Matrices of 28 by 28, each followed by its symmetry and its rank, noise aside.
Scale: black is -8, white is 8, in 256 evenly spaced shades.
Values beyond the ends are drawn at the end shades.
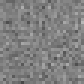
antisymmetric, rank six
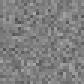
no symmetry, rank six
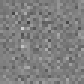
no symmetry, rank five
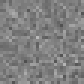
symmetric, rank seven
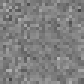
symmetric, rank five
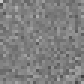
symmetric, rank six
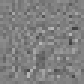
no symmetry, rank six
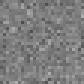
symmetric, rank seven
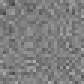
symmetric, rank six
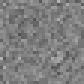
symmetric, rank seven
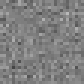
antisymmetric, rank six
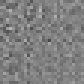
no symmetry, rank five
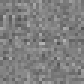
no symmetry, rank seven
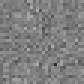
no symmetry, rank seven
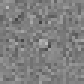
symmetric, rank six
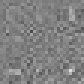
symmetric, rank five
